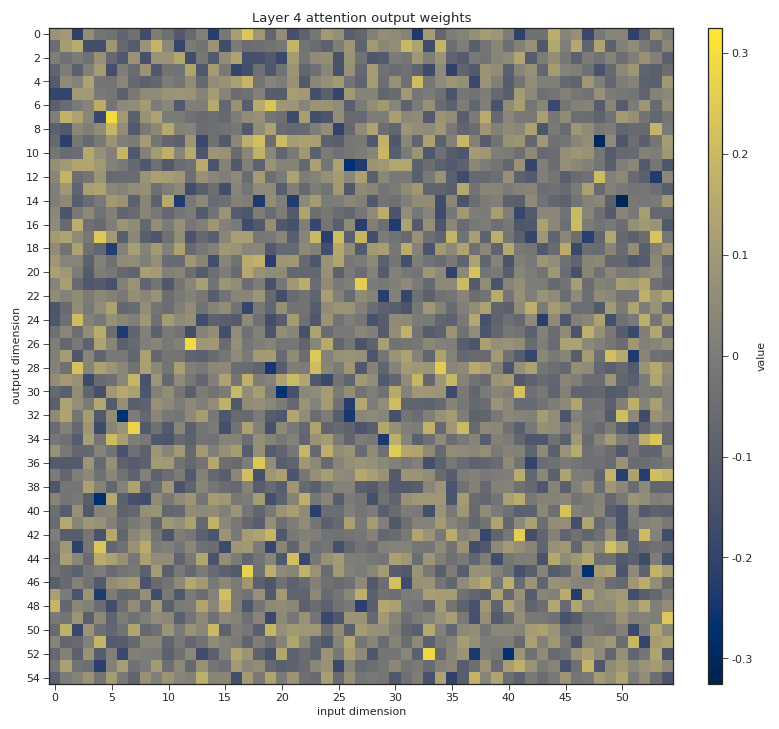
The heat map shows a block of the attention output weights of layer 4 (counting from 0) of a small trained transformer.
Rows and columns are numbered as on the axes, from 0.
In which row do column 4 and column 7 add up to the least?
39
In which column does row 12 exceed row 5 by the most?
1
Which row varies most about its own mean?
17
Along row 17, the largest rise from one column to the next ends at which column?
25
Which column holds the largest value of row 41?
14
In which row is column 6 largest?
10
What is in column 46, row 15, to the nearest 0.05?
0.2
